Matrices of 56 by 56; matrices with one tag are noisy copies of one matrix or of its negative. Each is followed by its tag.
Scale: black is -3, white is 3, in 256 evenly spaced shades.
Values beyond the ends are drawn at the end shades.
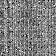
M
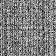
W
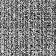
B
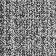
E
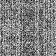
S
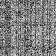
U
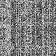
U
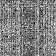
S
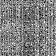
S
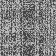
S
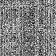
S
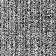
B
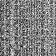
E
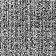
B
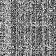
U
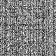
W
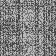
S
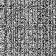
M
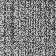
E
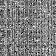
M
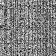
M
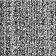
E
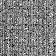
W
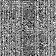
S
